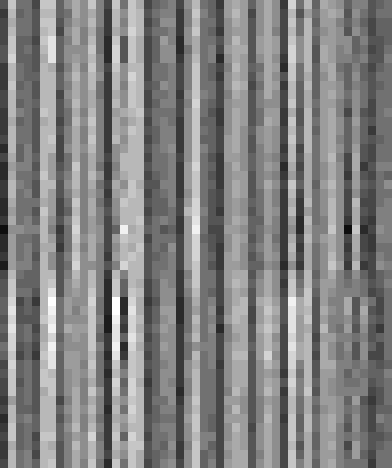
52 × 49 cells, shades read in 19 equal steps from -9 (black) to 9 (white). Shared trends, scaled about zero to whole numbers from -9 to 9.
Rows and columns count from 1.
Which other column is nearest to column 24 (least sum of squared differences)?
43
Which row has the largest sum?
35
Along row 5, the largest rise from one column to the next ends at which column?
15
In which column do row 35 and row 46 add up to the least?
14
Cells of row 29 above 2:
11
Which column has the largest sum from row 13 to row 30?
25
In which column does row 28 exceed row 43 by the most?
16
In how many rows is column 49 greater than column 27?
29
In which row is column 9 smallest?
24
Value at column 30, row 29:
3
